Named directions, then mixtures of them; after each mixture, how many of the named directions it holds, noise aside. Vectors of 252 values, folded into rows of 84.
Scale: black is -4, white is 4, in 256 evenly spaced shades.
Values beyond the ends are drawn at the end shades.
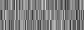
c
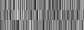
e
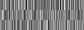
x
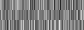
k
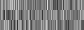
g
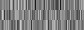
four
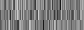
two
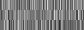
four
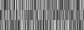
four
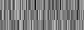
three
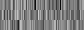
four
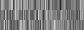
four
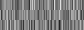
one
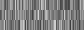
two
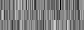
four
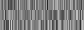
three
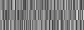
three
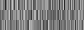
two
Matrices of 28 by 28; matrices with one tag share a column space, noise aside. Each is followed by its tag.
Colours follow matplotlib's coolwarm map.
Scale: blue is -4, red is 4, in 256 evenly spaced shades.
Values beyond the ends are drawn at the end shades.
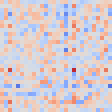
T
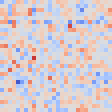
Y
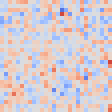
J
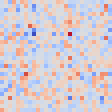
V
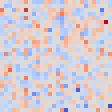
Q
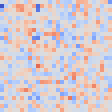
V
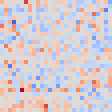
Y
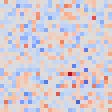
T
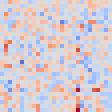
Y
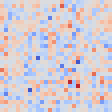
T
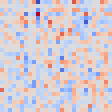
J
